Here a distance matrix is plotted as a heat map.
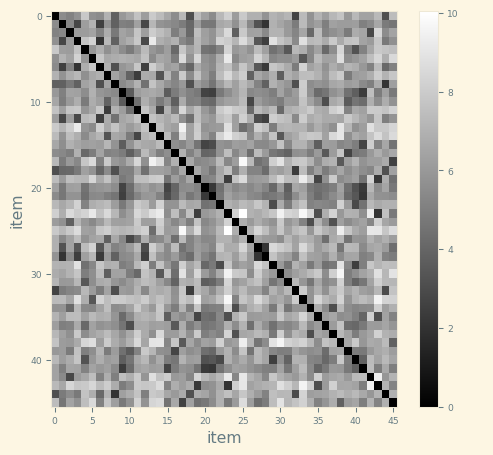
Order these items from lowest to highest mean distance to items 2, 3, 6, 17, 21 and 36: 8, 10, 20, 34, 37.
8, 20, 10, 34, 37
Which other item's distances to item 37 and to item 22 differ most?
24
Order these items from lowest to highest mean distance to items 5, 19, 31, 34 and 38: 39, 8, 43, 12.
39, 8, 43, 12
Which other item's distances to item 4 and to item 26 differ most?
31
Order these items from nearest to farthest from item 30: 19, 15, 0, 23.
0, 15, 19, 23
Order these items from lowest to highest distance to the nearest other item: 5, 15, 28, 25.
28, 15, 5, 25
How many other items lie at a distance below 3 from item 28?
5
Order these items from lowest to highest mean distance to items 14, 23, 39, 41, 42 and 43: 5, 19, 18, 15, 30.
19, 15, 18, 30, 5
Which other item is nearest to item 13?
25
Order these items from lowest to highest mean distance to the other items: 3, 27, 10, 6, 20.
20, 10, 6, 27, 3
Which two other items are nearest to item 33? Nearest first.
5, 24
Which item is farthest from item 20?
42
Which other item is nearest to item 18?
32
